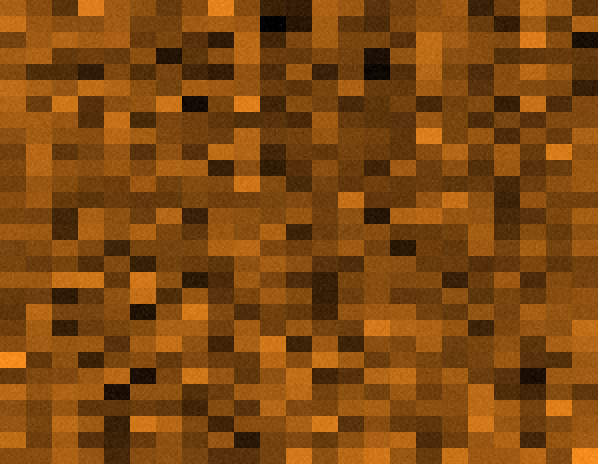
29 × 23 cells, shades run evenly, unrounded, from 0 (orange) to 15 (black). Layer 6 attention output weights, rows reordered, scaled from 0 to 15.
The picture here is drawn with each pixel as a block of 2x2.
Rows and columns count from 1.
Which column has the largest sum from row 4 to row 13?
15
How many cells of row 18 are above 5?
20
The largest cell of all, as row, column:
2, 11
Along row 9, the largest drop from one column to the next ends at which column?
17
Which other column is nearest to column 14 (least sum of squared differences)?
18
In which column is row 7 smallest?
10
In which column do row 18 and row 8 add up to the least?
3
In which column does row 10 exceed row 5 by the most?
21
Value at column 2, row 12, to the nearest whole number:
6
